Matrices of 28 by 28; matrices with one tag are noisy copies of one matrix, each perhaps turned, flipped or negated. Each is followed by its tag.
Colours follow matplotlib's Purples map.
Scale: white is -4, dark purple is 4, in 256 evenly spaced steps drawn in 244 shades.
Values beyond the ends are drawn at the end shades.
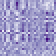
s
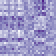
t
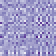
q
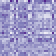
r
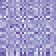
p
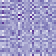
q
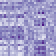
t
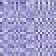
q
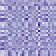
p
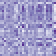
r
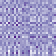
q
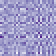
q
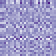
p
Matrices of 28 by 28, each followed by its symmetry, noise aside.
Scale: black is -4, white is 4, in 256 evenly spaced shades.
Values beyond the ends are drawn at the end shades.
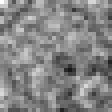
symmetric.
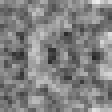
mirrored top to bottom.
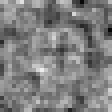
symmetric across the other diagonal.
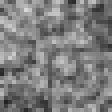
symmetric.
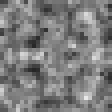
mirrored top to bottom.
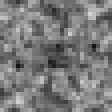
same after a half turn.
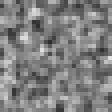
antisymmetric.
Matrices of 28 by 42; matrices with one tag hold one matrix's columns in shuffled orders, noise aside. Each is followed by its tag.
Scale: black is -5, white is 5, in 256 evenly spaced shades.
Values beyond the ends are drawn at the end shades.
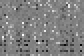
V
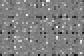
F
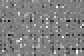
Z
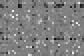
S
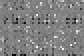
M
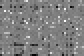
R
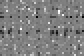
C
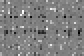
C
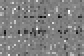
C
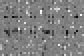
C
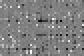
Z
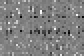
C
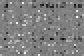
S
